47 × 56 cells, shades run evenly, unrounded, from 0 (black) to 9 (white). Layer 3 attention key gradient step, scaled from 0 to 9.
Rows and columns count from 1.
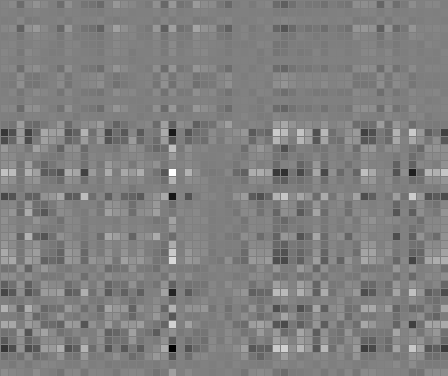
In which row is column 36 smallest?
22
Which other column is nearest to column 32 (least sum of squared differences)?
18
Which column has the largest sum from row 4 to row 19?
52
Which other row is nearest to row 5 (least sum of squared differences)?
12
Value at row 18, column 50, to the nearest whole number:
6
